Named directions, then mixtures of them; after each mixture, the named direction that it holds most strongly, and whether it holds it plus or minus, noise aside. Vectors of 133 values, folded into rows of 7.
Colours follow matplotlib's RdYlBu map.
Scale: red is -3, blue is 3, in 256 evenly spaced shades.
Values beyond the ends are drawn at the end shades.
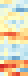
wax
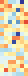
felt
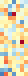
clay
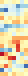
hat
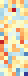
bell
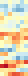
wax, plus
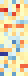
hat, minus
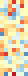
clay, minus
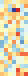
bell, minus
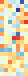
felt, plus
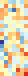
bell, minus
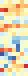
hat, minus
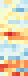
wax, plus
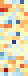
felt, plus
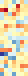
hat, minus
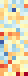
bell, minus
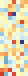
clay, minus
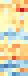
wax, minus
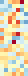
felt, minus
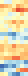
wax, minus
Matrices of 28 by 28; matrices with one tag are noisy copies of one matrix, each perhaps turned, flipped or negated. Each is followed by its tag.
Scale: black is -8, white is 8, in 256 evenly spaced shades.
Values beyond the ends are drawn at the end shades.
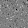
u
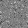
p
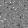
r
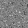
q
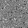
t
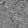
u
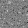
r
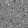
r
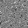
p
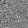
u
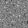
q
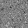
r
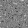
q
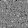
p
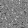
q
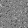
p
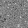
r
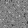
q
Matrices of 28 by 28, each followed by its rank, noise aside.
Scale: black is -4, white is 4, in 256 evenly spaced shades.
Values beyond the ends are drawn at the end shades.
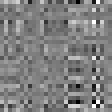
two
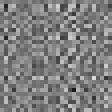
three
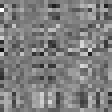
three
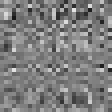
three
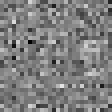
six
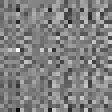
four
